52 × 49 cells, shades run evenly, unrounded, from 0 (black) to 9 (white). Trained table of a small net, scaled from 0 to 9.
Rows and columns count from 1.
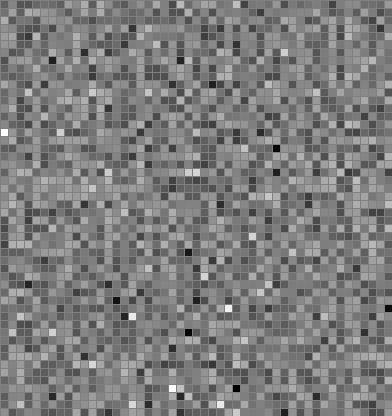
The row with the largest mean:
12
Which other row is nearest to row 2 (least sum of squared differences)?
14
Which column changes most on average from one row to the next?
27
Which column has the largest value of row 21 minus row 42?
24
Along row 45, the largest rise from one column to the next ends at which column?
40
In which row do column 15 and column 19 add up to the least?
38
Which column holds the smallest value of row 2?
33
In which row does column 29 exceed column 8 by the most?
39
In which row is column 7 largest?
42
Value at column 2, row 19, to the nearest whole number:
3
